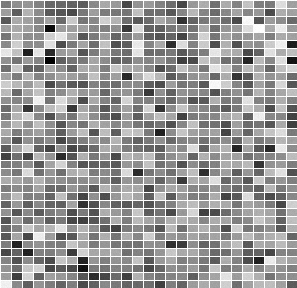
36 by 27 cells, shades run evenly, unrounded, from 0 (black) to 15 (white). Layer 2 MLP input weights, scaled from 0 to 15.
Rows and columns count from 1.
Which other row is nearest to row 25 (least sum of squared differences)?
13
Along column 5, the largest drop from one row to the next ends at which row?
7
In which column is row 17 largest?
26
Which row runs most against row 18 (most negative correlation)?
29
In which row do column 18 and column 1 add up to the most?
36
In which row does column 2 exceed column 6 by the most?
6
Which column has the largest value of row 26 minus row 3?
17
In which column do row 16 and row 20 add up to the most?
4
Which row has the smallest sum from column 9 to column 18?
35
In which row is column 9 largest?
10
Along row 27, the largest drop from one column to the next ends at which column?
19
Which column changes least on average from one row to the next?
9
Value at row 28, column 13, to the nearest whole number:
11
